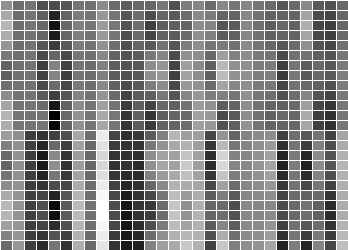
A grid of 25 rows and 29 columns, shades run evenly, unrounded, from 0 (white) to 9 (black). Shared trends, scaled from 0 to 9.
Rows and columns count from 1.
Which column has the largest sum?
11
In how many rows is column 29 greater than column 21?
13
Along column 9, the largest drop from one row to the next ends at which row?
14
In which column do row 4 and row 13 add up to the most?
5
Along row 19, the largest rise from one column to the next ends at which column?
10
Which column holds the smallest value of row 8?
19
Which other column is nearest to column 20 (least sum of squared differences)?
25
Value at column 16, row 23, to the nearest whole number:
3
